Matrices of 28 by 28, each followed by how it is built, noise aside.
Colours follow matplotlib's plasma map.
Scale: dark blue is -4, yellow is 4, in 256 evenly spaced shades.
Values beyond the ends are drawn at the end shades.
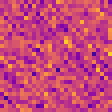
Toeplitz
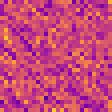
Toeplitz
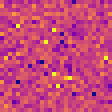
sparse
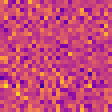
low rank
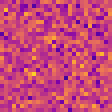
noise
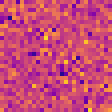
block diagonal
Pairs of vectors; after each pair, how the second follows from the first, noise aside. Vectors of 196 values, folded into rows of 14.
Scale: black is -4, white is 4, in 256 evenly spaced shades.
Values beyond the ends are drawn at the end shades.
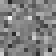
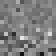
wrapped around, negated, partly zeroed.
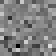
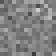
reversed, negated, shrunk.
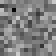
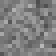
reversed, negated, shrunk.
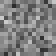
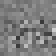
reversed, negated, partly zeroed.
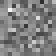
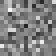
copied.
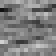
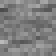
shrunk.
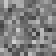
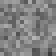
reversed, negated, shrunk.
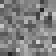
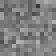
reversed, negated, shrunk.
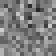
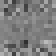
wrapped around, negated, partly zeroed.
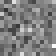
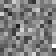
copied.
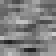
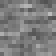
reversed, negated, shrunk.
